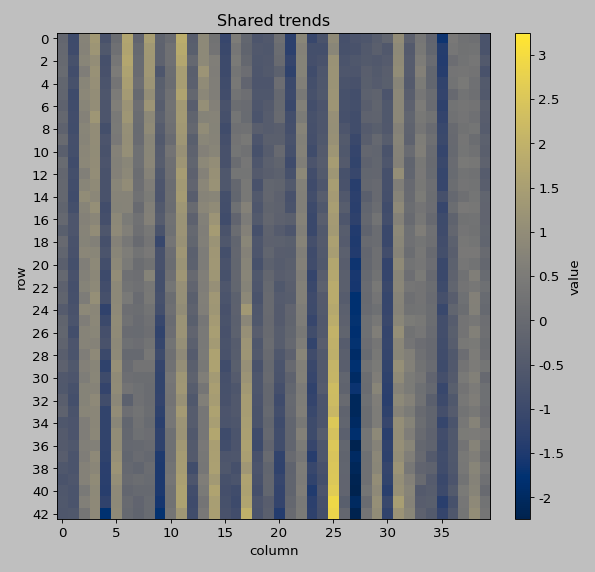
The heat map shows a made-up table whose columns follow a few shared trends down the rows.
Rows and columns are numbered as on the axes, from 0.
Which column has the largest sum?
25
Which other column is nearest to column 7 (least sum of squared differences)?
10
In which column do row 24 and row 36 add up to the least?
27
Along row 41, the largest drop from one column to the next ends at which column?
26
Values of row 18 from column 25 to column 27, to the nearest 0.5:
1.5 -0.5 -1.5
